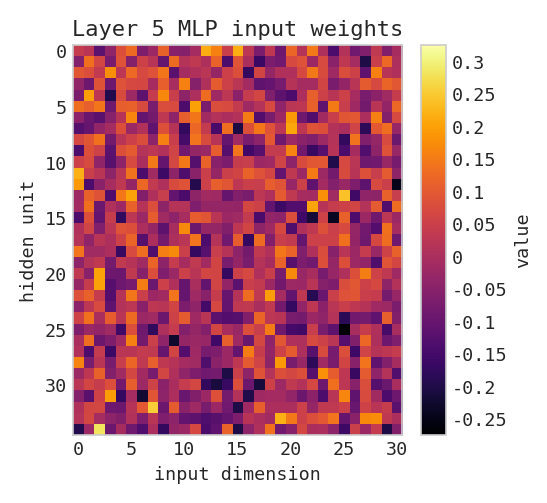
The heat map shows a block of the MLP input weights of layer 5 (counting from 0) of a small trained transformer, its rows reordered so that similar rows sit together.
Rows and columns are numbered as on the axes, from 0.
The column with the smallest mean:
3
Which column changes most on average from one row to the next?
22
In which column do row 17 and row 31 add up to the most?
25
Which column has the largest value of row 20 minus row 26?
2
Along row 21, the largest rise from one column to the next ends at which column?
6
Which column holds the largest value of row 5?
11
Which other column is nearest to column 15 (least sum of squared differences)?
13
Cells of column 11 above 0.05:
8
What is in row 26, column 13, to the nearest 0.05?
-0.15
